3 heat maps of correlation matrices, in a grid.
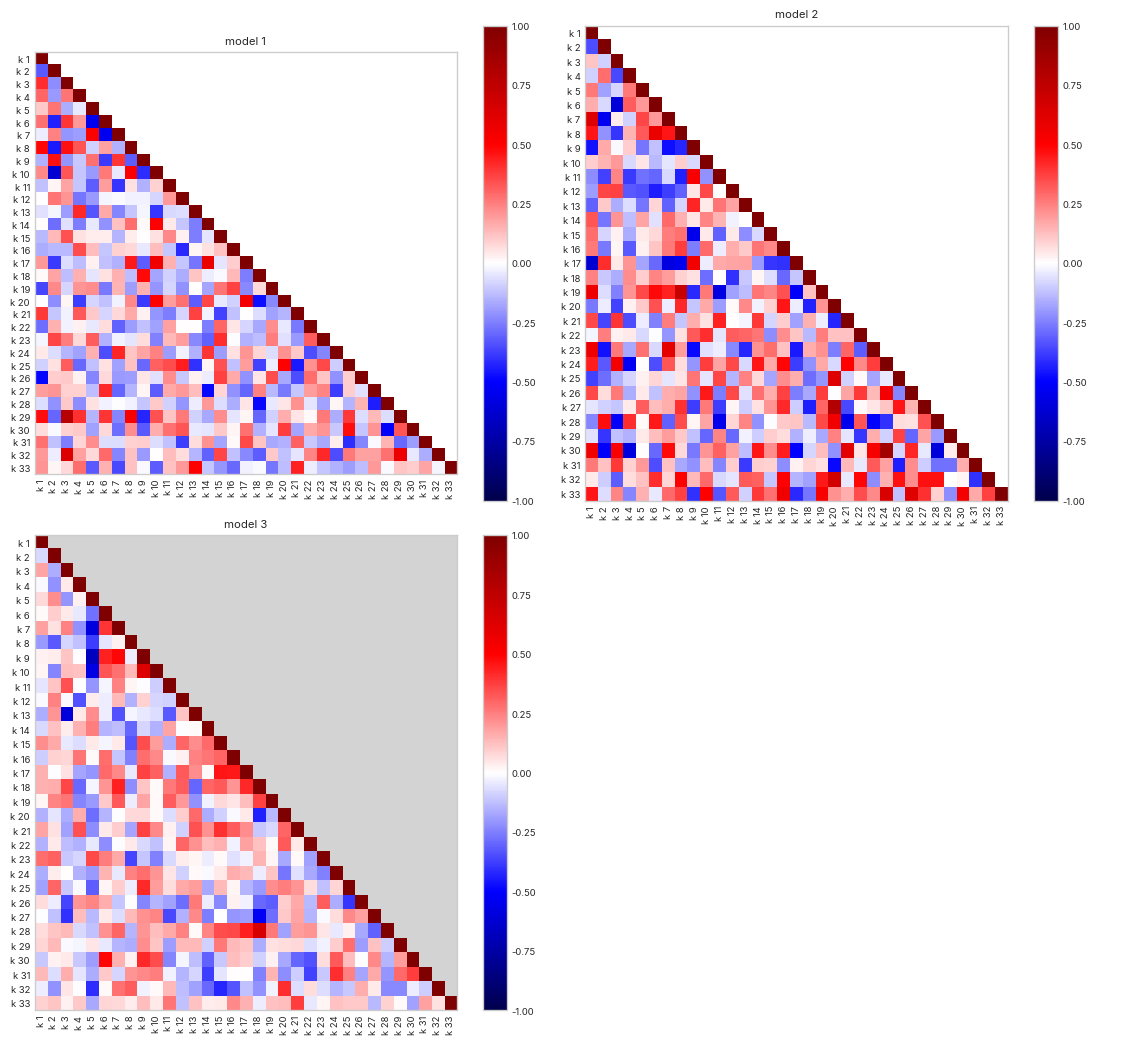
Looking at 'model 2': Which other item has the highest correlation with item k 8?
k 19
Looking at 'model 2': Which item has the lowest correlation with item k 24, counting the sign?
k 4
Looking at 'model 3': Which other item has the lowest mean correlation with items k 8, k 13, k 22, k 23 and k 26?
k 3
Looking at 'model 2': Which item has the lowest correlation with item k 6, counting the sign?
k 3
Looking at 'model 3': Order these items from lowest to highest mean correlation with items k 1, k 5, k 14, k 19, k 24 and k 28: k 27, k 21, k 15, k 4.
k 27, k 4, k 21, k 15
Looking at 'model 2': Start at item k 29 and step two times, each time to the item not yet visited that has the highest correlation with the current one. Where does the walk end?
k 20
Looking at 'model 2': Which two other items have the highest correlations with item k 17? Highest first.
k 9, k 2
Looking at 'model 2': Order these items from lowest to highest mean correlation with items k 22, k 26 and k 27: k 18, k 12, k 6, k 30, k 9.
k 18, k 9, k 6, k 30, k 12
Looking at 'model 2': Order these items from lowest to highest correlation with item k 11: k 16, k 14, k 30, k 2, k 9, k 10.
k 2, k 10, k 16, k 14, k 30, k 9
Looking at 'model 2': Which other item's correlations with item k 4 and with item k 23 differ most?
k 30
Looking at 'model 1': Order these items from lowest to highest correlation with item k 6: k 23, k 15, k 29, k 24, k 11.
k 24, k 23, k 15, k 11, k 29
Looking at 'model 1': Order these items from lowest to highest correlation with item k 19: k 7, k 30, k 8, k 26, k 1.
k 1, k 8, k 30, k 7, k 26
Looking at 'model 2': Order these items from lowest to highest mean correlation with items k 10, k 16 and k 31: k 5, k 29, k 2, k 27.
k 29, k 2, k 5, k 27
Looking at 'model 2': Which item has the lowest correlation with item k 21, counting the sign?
k 28
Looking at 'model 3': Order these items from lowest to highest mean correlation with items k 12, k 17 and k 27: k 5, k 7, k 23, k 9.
k 5, k 23, k 7, k 9
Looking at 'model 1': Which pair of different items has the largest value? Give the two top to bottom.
k 3, k 29
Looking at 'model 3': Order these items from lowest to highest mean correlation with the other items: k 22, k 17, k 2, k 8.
k 8, k 22, k 2, k 17
